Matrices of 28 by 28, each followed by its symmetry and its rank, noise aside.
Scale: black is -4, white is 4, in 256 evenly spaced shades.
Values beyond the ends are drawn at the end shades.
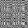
no symmetry, rank two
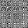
symmetric, rank three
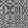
no symmetry, rank two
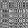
no symmetry, rank two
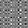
no symmetry, rank one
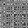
symmetric, rank three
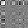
symmetric, rank one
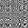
no symmetry, rank three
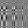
no symmetry, rank one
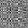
no symmetry, rank two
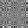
antisymmetric, rank two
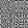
antisymmetric, rank two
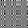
no symmetry, rank one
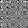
symmetric, rank three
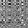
no symmetry, rank two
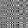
no symmetry, rank one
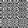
antisymmetric, rank two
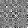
symmetric, rank three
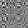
symmetric, rank two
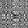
no symmetry, rank two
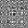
symmetric, rank three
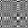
symmetric, rank one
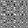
no symmetry, rank two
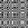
symmetric, rank two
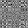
no symmetry, rank two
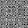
no symmetry, rank three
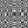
no symmetry, rank two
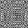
no symmetry, rank two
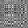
antisymmetric, rank two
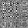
symmetric, rank three
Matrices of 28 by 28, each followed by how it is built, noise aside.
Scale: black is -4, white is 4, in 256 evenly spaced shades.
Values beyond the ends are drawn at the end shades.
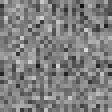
blocks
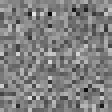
low rank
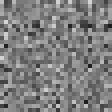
low rank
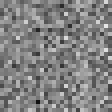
repeating rows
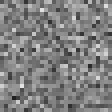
noise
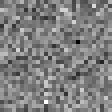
noise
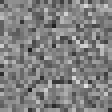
repeating rows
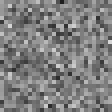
repeating rows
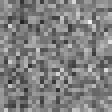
blocks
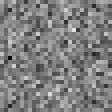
repeating rows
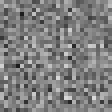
low rank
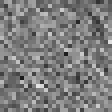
Toeplitz
